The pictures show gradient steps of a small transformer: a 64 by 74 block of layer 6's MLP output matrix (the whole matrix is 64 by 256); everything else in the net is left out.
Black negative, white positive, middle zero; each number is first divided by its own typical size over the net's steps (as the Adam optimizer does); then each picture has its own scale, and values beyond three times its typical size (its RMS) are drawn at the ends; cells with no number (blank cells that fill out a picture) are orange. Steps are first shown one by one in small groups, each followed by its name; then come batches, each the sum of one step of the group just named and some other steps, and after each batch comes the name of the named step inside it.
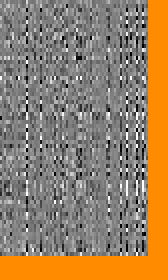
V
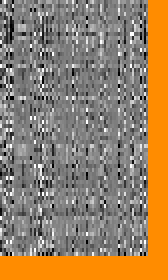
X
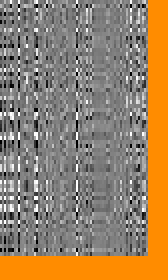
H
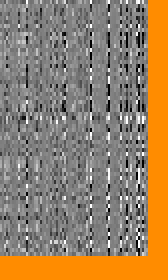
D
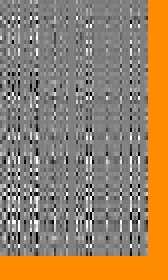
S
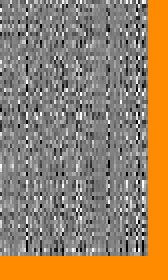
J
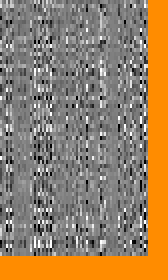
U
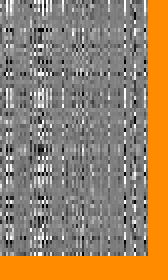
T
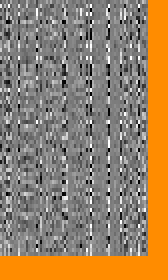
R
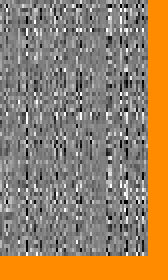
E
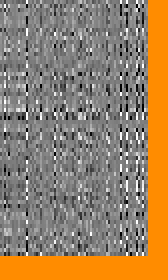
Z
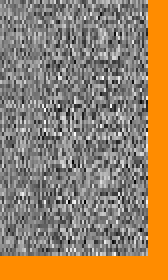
D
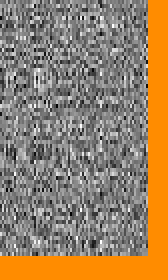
U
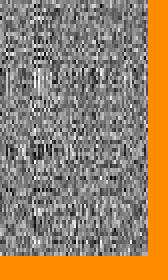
U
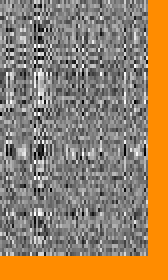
T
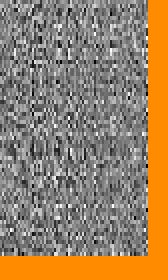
H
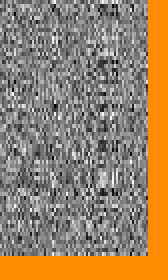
S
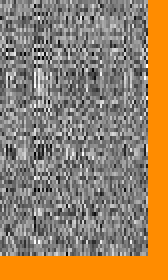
U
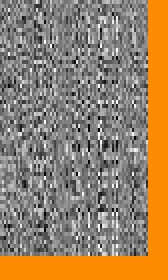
H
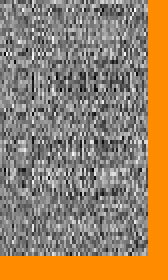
Z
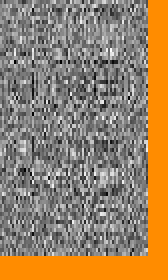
S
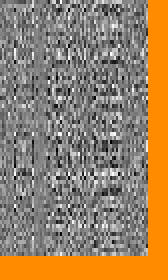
D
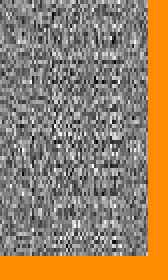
X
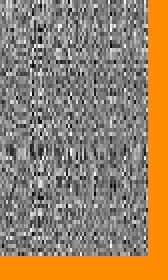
T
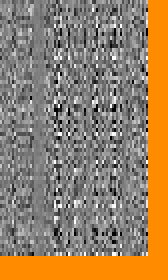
D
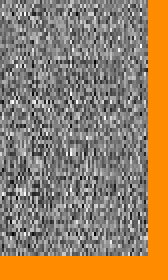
S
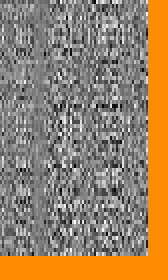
D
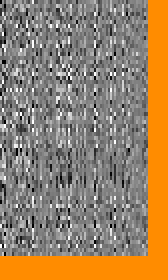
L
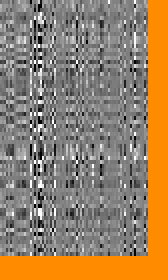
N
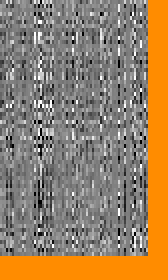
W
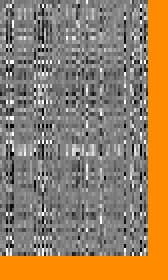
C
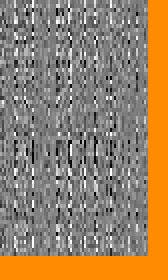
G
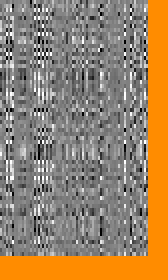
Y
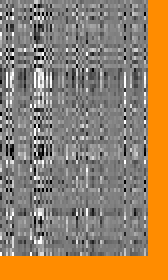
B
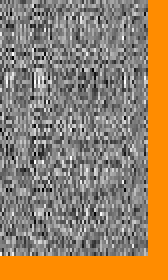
B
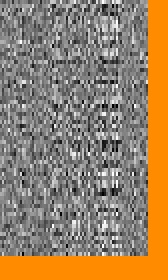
N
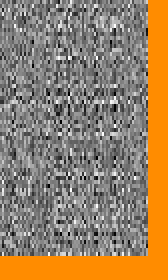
W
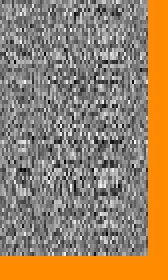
Y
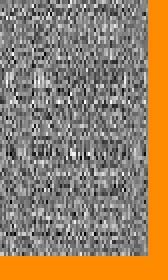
B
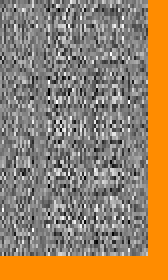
L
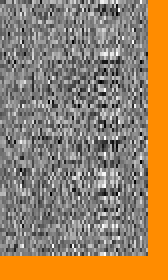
W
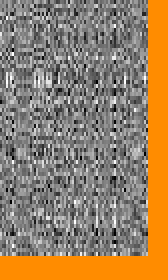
B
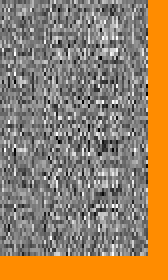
C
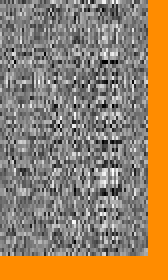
B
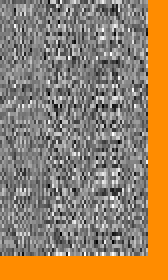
W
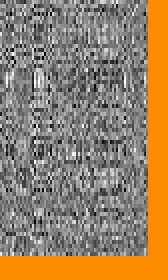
B
